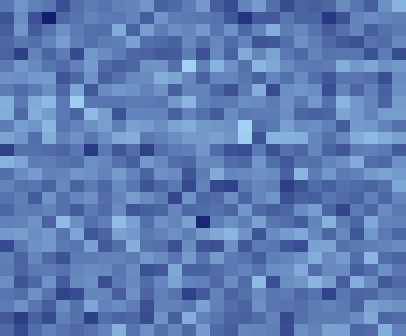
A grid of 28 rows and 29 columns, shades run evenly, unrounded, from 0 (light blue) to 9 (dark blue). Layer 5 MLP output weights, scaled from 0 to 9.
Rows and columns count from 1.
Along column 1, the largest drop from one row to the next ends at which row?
14
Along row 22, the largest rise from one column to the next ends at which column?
28
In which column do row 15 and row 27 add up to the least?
27
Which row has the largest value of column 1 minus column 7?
21
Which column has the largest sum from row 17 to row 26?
15
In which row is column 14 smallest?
6
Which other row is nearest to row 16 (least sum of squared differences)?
1
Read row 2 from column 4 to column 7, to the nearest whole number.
9 5 5 4
